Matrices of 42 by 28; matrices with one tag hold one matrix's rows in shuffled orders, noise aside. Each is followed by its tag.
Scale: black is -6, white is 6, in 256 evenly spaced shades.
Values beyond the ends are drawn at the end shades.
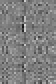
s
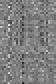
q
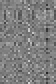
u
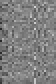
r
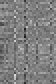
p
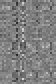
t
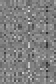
u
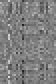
q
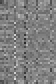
p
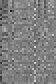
r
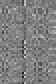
s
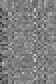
r
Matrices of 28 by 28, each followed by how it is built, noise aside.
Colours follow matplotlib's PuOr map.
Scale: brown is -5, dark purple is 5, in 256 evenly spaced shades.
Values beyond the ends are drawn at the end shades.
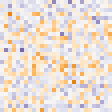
blocks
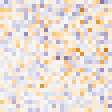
upper triangular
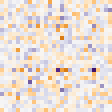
low rank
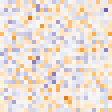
repeating rows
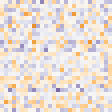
repeating columns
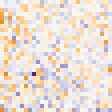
lower triangular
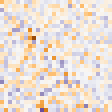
lower triangular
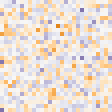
repeating rows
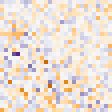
lower triangular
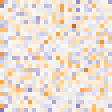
repeating rows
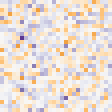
repeating rows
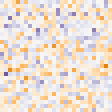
repeating columns
